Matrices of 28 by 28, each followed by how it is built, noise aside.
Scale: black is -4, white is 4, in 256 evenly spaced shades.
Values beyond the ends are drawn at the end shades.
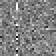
uneven columns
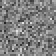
noise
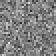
noise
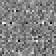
uneven rows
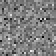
uneven rows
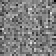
blocks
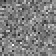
noise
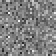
repeating rows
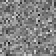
repeating rows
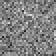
Hankel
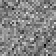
Hankel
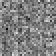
blocks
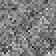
Hankel
